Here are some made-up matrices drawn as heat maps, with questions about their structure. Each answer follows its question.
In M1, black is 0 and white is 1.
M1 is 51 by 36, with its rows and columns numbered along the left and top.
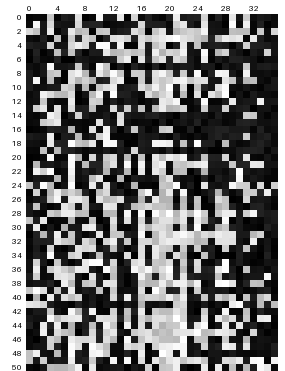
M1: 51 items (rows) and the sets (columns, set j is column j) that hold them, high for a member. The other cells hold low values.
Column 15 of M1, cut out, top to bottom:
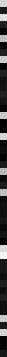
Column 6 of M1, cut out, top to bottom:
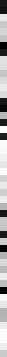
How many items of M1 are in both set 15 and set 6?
9
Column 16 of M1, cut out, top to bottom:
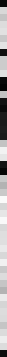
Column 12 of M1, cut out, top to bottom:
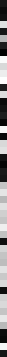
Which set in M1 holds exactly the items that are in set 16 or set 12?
22
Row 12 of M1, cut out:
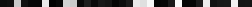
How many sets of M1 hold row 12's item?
10
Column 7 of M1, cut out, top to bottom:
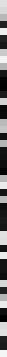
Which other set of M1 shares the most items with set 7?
3
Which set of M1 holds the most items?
19
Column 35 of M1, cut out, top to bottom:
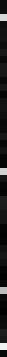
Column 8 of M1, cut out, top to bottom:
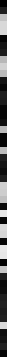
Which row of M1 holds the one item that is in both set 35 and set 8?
2
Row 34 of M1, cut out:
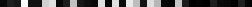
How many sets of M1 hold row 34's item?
11
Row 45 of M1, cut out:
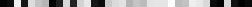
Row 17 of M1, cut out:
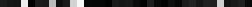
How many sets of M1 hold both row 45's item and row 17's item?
1
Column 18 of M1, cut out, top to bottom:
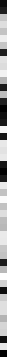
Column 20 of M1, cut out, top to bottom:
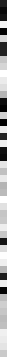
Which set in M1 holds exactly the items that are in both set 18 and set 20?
28
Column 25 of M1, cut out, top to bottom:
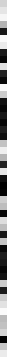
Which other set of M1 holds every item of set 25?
21
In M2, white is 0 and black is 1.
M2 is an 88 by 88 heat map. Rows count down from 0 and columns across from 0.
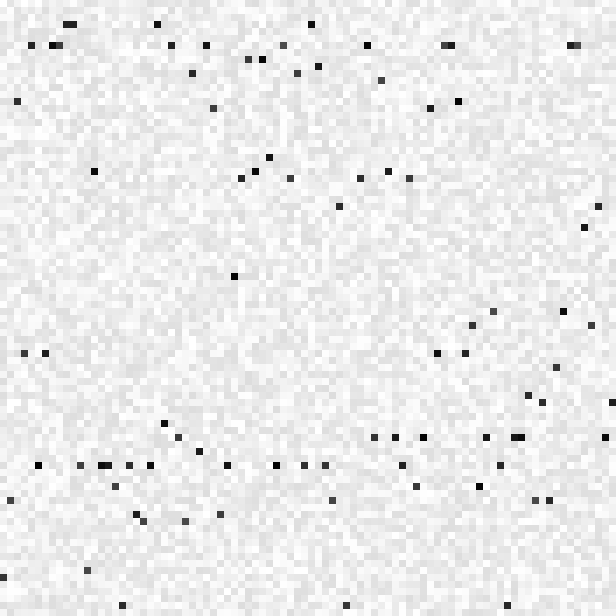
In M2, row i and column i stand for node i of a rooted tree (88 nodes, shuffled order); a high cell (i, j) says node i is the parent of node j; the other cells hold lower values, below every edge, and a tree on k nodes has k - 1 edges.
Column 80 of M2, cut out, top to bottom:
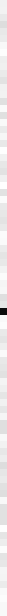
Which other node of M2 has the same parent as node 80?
70
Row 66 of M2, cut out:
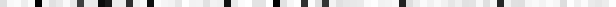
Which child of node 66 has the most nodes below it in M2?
71
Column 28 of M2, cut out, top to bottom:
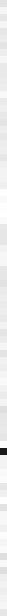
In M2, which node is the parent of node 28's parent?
6
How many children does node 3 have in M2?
4
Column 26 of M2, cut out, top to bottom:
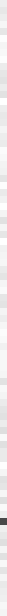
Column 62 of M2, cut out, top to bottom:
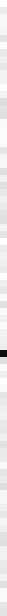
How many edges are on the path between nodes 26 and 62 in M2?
2
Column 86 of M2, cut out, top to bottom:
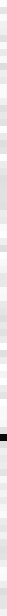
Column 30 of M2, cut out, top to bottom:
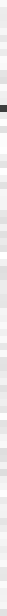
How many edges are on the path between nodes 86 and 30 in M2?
5
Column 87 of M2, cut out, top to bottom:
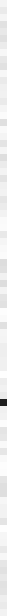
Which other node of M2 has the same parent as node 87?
77
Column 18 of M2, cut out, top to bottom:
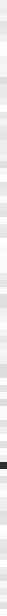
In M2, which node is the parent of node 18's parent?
50
